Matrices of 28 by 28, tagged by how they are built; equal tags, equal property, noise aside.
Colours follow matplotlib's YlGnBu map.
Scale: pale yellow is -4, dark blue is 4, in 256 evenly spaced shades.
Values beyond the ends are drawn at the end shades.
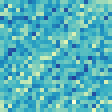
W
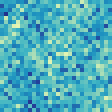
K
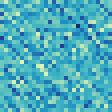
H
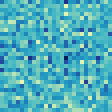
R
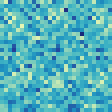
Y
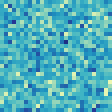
Y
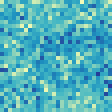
K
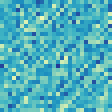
W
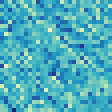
H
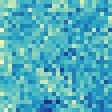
K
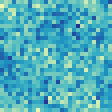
K
